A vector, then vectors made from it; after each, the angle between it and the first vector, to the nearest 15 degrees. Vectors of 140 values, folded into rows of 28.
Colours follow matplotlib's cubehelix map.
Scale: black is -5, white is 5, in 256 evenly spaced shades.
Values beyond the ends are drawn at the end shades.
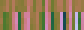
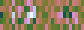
75 degrees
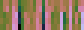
45 degrees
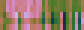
45 degrees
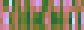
90 degrees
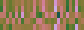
90 degrees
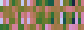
60 degrees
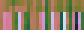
165 degrees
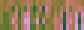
45 degrees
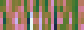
90 degrees
